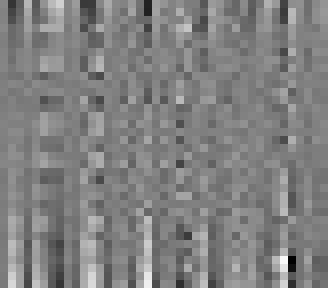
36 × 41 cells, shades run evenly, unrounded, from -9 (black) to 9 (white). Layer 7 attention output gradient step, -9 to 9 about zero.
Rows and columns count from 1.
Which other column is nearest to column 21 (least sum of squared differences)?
16
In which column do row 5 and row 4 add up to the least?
19
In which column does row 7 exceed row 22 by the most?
37
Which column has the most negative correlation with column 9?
13
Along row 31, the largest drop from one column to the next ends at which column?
20
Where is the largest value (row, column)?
33, 36
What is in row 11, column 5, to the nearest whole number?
1
